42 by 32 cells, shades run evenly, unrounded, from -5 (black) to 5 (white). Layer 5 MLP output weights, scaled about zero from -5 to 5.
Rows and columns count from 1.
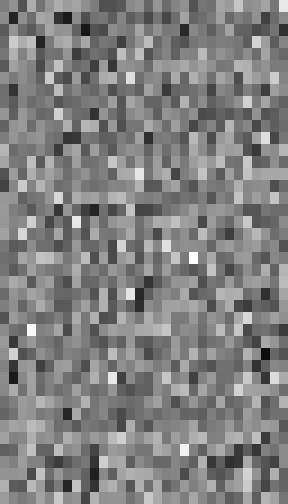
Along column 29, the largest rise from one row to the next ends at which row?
4
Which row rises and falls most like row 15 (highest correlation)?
5
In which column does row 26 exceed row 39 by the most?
26
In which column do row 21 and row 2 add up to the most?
14
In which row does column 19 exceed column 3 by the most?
21
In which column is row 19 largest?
9
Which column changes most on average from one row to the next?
7
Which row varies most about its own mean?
32
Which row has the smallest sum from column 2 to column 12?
18
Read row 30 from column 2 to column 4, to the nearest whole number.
3 -2 -1
